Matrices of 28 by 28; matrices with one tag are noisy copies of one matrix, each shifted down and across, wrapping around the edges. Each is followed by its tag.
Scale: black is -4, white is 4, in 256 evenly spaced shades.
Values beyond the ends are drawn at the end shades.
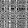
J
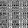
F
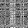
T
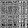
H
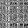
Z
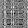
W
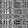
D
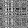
H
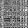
D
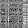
T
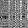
J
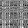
F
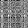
W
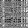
D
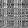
F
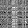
T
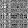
D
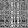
H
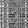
D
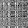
W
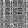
W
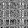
Z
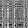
J
